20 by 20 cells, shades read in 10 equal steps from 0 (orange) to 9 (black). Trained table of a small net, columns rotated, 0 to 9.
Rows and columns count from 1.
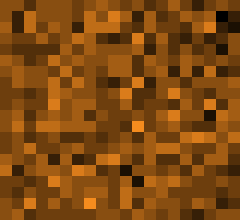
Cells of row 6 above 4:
6
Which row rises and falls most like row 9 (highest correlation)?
17
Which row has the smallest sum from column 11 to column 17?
14
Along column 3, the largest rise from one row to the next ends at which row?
20
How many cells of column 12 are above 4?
10
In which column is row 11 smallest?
15
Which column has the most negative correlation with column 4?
11
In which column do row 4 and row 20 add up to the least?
12
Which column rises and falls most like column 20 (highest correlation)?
2
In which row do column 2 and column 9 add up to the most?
16
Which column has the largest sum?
19
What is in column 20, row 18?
5
